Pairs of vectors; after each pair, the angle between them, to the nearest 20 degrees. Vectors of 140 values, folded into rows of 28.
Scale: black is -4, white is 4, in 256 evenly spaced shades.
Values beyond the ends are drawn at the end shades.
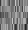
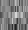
40 degrees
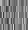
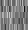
100 degrees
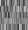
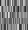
160 degrees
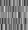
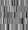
120 degrees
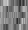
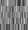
60 degrees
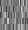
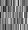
80 degrees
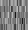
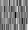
40 degrees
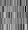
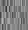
80 degrees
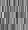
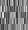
20 degrees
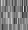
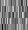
80 degrees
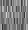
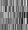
60 degrees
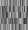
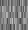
160 degrees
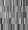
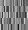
40 degrees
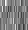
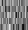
80 degrees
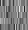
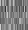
140 degrees
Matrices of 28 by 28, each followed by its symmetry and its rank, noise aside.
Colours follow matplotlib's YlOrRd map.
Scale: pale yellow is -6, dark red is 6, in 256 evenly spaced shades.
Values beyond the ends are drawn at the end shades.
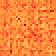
symmetric, rank eight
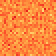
no symmetry, rank eight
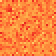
symmetric, rank eight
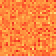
no symmetry, rank eight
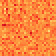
no symmetry, rank eight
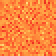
antisymmetric, rank eight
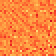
antisymmetric, rank six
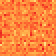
no symmetry, rank six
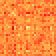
symmetric, rank four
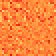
antisymmetric, rank eight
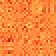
antisymmetric, rank four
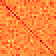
symmetric, rank six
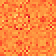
symmetric, rank four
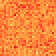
no symmetry, rank eight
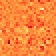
antisymmetric, rank six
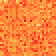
no symmetry, rank eight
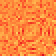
symmetric, rank six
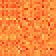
no symmetry, rank four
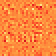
antisymmetric, rank four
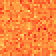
no symmetry, rank eight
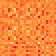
no symmetry, rank four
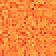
antisymmetric, rank eight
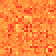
symmetric, rank six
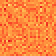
antisymmetric, rank four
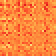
antisymmetric, rank four
